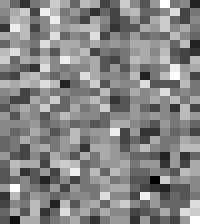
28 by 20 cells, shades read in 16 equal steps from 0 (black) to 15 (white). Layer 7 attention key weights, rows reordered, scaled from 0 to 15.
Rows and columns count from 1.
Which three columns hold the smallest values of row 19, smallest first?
9, 3, 13
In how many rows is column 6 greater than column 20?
16
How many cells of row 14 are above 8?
6
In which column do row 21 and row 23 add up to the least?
5
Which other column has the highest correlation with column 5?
14
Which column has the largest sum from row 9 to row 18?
19
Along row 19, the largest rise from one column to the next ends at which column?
10
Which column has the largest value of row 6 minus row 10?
15
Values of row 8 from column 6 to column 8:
8 14 11
